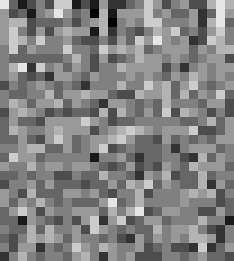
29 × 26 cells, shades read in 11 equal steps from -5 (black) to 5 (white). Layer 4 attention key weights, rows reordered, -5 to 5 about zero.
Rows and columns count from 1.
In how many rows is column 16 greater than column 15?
12
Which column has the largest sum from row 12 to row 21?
19
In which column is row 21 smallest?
24
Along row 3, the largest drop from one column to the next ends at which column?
13
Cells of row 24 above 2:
2
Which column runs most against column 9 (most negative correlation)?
17
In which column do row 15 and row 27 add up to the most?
22
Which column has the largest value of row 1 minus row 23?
25
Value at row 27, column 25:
-3
